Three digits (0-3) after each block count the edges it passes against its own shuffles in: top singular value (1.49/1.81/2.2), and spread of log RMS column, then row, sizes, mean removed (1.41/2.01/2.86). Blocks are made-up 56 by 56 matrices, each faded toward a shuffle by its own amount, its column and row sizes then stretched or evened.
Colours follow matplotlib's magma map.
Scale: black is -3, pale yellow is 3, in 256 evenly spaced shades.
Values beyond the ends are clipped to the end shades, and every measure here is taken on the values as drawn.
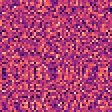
3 0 1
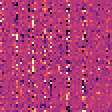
0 3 1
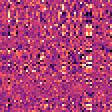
3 2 2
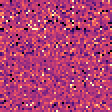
1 0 1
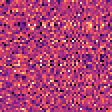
3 0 1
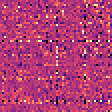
1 2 2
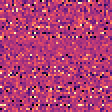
0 0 3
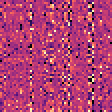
3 3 0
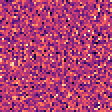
0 1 0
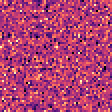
1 0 0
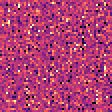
0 2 1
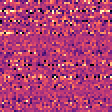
0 0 3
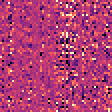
1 3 0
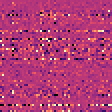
2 1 3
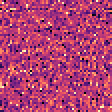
2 0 0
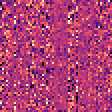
1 3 0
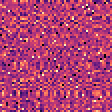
3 0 0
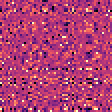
3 1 2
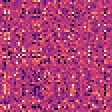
3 2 1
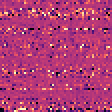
0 1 3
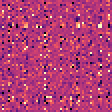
1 3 1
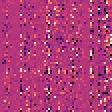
2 3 0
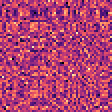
3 0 1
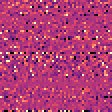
1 0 3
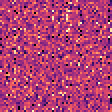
1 2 0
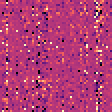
1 3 0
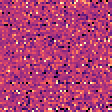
0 0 2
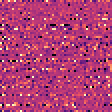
1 1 3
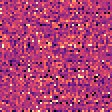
1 1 2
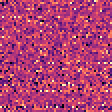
0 0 2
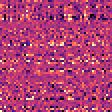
3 1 3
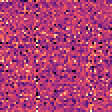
2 2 1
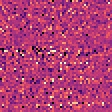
0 1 2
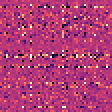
0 2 3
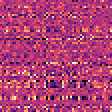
3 1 3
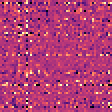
1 2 3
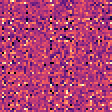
2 2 2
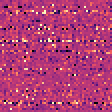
1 0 3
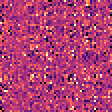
2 2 1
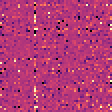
1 2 1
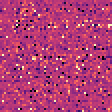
0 1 2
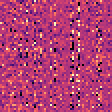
2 3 1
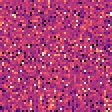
0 0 1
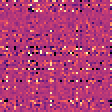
0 2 3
